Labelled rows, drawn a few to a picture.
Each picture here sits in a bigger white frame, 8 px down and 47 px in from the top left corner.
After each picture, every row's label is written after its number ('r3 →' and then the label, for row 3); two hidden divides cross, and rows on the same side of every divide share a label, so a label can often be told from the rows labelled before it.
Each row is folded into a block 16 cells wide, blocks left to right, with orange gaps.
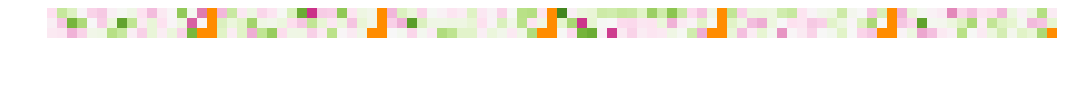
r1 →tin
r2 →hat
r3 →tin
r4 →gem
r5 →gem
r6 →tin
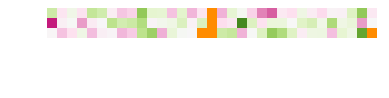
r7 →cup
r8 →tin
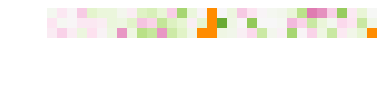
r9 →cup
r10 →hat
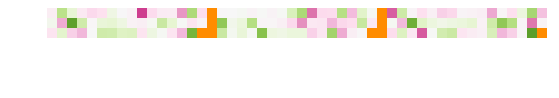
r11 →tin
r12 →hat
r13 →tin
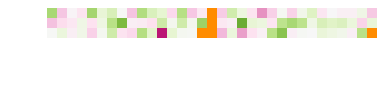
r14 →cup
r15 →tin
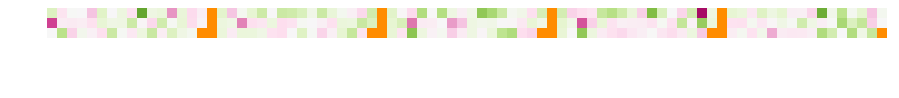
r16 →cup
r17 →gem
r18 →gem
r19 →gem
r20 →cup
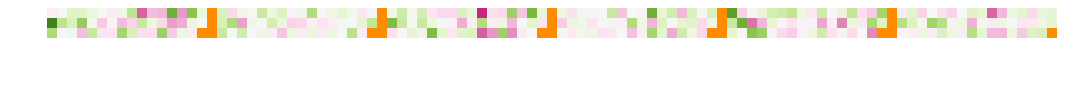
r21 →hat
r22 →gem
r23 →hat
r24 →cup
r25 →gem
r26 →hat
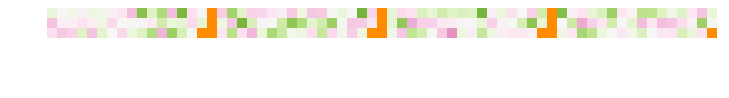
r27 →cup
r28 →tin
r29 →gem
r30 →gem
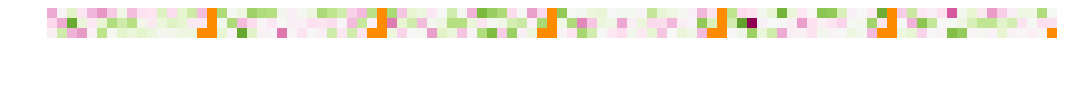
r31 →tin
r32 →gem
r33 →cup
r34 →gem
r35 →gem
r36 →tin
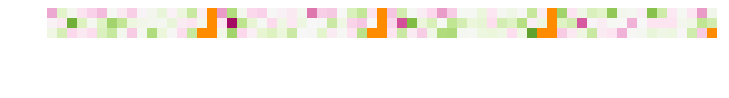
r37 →tin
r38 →tin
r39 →tin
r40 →gem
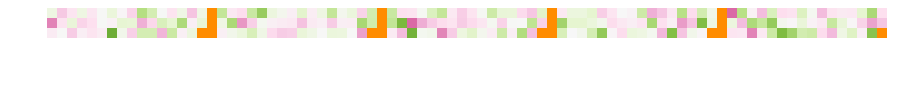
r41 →cup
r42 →gem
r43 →gem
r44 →hat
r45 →tin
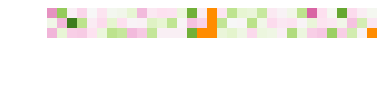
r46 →tin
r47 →hat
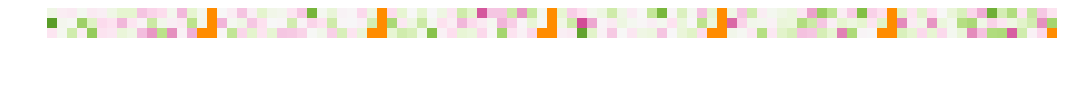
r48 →hat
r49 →cup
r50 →hat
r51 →gem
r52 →cup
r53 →cup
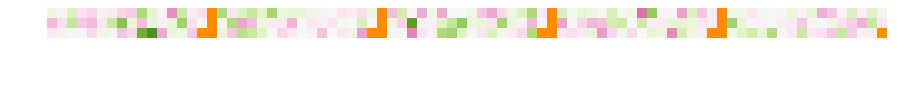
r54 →cup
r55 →gem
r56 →tin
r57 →cup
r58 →hat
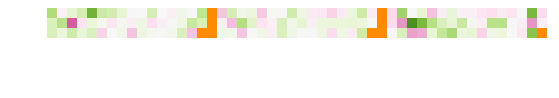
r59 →gem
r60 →tin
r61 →tin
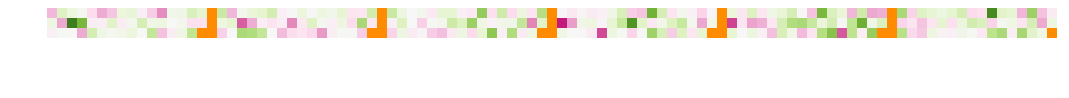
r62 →tin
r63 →gem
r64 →cup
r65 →cup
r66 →cup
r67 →cup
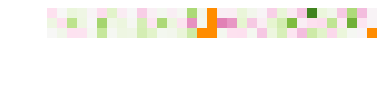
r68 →tin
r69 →cup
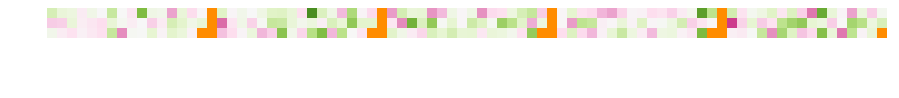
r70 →cup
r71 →cup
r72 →tin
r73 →tin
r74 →cup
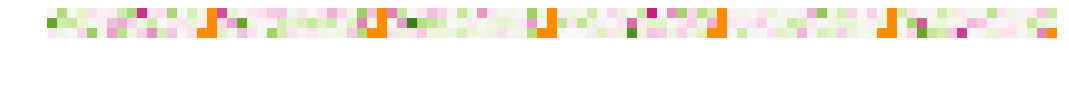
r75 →hat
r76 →tin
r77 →tin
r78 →hat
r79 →cup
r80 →gem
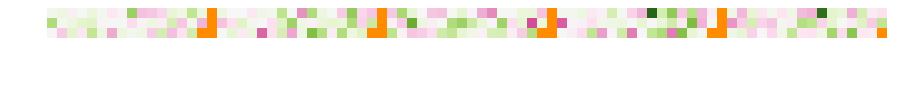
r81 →hat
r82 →cup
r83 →tin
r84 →cup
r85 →cup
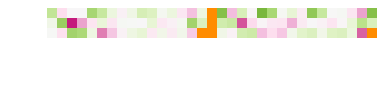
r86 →gem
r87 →gem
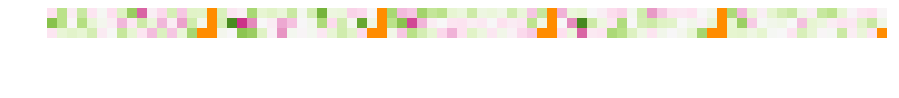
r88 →hat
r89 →gem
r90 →gem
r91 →tin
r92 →gem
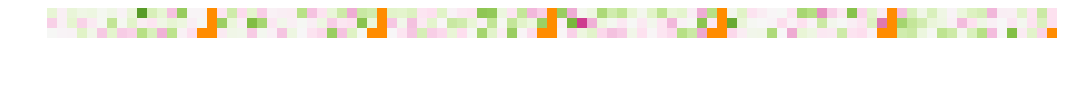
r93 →cup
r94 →hat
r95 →cup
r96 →gem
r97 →hat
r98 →hat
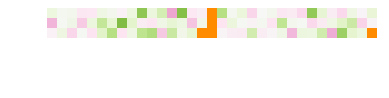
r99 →cup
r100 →cup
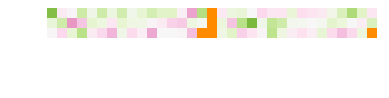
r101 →gem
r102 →tin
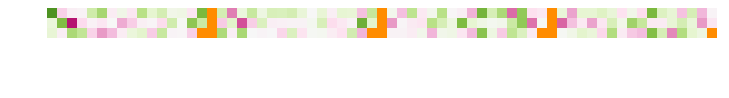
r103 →gem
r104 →gem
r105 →cup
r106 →cup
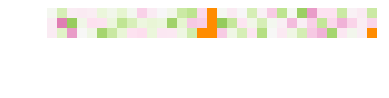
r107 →tin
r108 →hat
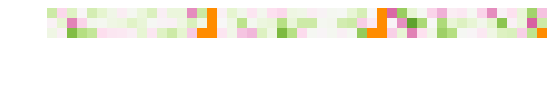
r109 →gem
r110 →tin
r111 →tin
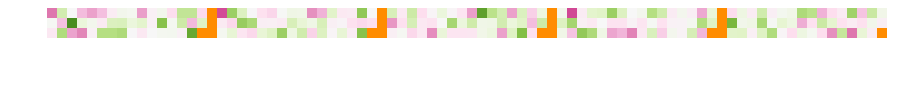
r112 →tin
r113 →tin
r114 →cup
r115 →gem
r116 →hat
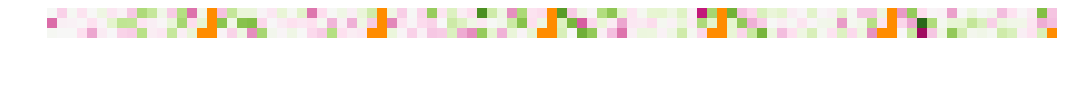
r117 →cup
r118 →hat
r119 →cup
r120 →gem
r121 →gem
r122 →tin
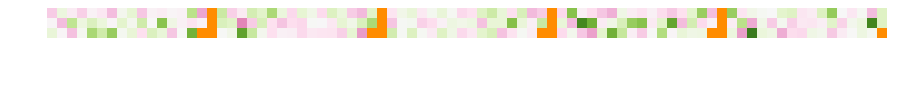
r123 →tin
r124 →gem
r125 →cup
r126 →tin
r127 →gem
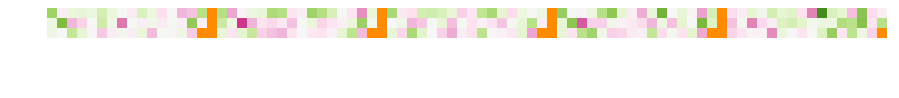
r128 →gem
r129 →gem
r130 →gem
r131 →gem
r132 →cup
